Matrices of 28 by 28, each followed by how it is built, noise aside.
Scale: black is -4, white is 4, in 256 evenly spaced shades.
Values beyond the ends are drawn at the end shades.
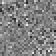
block diagonal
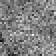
smooth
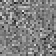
block diagonal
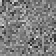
block diagonal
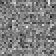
blocks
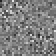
block diagonal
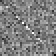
diagonal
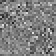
block diagonal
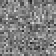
blocks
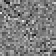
block diagonal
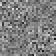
block diagonal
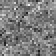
smooth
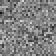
noise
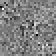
block diagonal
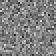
noise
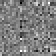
low rank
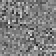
block diagonal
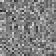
low rank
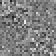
block diagonal
